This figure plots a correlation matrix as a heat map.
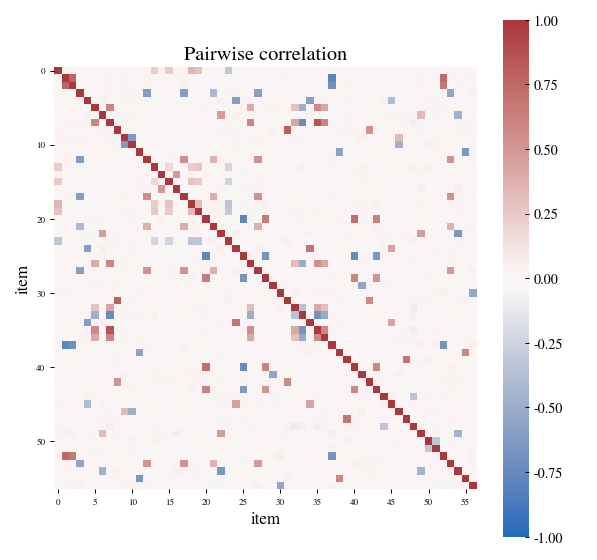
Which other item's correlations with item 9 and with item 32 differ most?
10
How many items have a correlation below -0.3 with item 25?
4
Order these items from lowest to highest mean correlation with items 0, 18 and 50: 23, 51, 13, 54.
23, 51, 54, 13
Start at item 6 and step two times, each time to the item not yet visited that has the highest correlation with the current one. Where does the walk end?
49
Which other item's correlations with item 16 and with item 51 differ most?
14
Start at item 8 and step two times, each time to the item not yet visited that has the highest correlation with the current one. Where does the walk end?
42
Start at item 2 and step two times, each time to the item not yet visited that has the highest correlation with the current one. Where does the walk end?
52
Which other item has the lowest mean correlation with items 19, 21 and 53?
3
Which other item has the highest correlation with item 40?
20
